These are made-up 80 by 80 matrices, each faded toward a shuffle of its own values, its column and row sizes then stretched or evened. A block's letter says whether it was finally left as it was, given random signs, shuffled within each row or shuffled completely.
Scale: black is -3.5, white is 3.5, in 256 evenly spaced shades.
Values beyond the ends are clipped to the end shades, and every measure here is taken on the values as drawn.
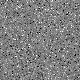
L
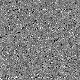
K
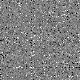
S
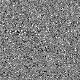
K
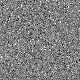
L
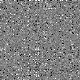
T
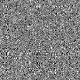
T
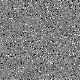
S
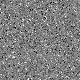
L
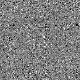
S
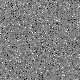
L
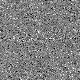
K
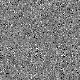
S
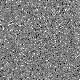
L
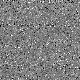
K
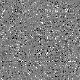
T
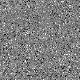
S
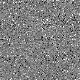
S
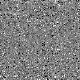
S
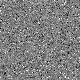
L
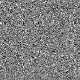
T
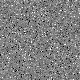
L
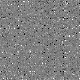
T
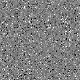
T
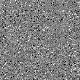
T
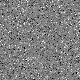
L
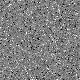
L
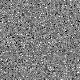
K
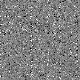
S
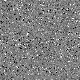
K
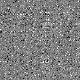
T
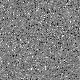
L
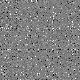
S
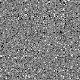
T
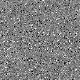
T
